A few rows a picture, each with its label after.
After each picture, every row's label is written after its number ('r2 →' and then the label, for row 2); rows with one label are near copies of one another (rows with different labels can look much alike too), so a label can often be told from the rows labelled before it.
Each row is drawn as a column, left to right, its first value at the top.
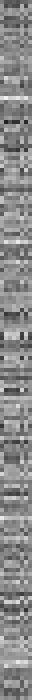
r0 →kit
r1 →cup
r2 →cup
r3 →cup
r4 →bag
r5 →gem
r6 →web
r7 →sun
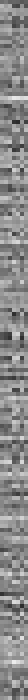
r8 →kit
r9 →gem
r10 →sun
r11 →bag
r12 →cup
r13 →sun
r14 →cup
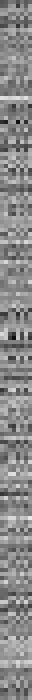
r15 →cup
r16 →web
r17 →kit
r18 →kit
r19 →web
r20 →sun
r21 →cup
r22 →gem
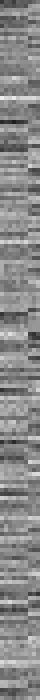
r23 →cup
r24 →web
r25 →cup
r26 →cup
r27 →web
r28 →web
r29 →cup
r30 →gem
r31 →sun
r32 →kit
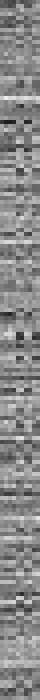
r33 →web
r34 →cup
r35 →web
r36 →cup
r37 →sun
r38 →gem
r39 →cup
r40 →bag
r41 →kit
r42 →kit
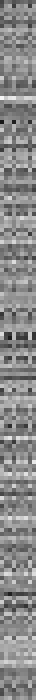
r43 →cup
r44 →sun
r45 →kit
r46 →bag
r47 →sun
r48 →gem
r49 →sun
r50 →bag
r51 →sun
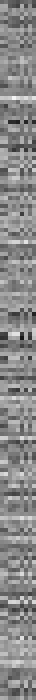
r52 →sun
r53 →sun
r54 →cup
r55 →cup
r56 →cup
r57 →sun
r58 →web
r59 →gem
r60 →web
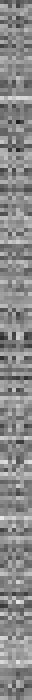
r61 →sun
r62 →sun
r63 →web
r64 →gem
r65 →bag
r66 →cup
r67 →gem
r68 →sun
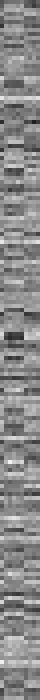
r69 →bag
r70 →gem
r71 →sun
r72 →gem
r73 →gem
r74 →gem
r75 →bag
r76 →web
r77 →web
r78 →bag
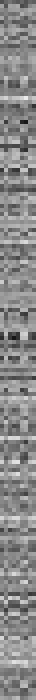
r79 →sun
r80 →cup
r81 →gem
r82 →sun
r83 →sun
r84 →bag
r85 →web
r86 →gem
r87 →gem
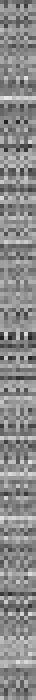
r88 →kit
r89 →cup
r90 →kit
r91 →gem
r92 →bag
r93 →gem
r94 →cup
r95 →sun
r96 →kit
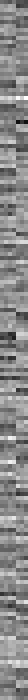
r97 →kit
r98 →gem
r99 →sun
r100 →gem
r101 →bag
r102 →bag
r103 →cup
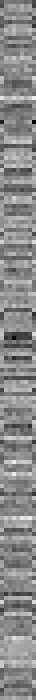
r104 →cup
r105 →kit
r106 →sun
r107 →kit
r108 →gem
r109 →gem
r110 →gem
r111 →kit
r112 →cup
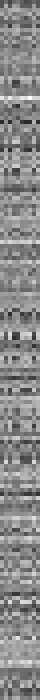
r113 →cup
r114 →sun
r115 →bag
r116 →gem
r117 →gem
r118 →bag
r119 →cup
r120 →bag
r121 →kit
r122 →web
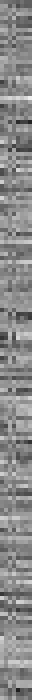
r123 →gem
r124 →kit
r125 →bag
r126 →sun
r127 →web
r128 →bag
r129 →bag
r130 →web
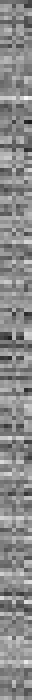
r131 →sun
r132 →kit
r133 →kit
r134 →web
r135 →gem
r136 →kit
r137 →bag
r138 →web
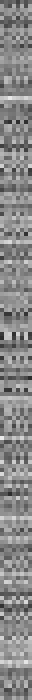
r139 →sun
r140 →web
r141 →bag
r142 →sun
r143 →cup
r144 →sun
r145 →bag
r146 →gem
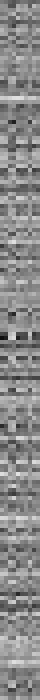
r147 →kit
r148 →kit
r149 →web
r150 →bag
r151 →kit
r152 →gem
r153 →gem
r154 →web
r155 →sun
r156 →sun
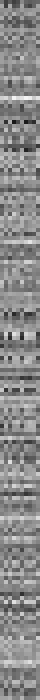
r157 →kit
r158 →cup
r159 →sun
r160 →cup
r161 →cup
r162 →kit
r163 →bag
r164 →bag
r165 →cup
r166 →sun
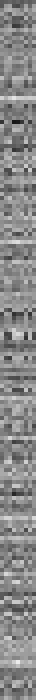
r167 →cup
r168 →sun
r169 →gem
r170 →web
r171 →bag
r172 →cup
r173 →gem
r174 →web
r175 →gem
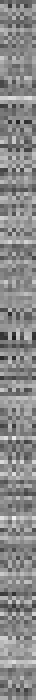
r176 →gem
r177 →gem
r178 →bag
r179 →kit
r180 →web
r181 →sun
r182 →web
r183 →web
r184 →sun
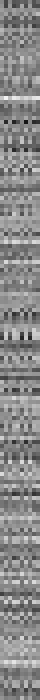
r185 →kit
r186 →bag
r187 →sun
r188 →web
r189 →bag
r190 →sun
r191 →web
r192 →kit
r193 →web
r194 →bag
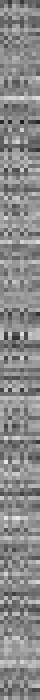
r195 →web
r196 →gem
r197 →cup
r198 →kit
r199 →kit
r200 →cup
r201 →gem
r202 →web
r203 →web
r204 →web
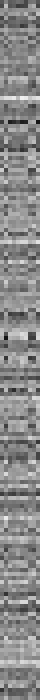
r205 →web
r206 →kit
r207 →bag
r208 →cup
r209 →web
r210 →bag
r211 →bag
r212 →kit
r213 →sun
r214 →web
